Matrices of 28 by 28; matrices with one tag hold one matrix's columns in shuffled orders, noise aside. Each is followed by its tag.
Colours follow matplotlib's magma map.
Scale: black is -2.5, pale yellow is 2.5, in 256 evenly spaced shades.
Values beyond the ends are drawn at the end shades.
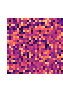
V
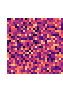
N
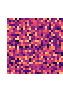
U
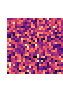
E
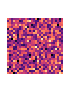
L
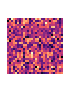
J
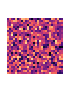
U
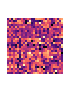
J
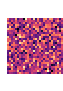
N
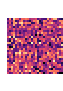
J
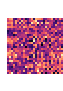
J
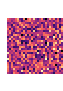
N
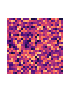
U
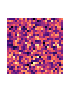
U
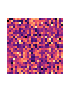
J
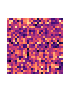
J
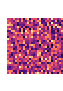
V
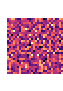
N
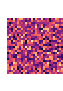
N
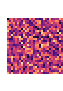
E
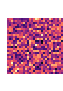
N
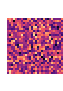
U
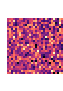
V
